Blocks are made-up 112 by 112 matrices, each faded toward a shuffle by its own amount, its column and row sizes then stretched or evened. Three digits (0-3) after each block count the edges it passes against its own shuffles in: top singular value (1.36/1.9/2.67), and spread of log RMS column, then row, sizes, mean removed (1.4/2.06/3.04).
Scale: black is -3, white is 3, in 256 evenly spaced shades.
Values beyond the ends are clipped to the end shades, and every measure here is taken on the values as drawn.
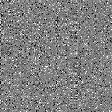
2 1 0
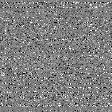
0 0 3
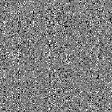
2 2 2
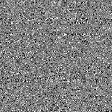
2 0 2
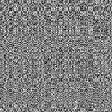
3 1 2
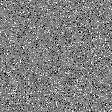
1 0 0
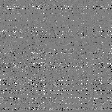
1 2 3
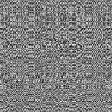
3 1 3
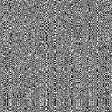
3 3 0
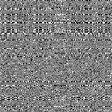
3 0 3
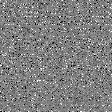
1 0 2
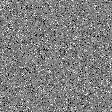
0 0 0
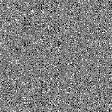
2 2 1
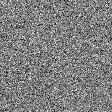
0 0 0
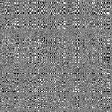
3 3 3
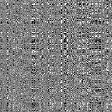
3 3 2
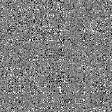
1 2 2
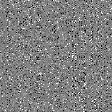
2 2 0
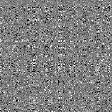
2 2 2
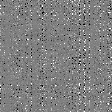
1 3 2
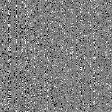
1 3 0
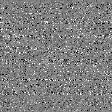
1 0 3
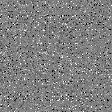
1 1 2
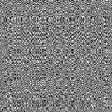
3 2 2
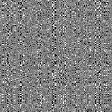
3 3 1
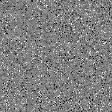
0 2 0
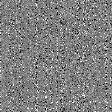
0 3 1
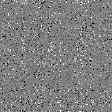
0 2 2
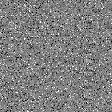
2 0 0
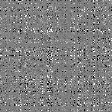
0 3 3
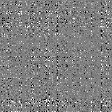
1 3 3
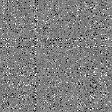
2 2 2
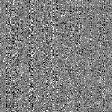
2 3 0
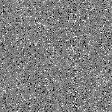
1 2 0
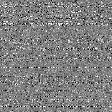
2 0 3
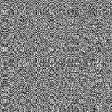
3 2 0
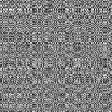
3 1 3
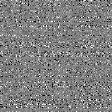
2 2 3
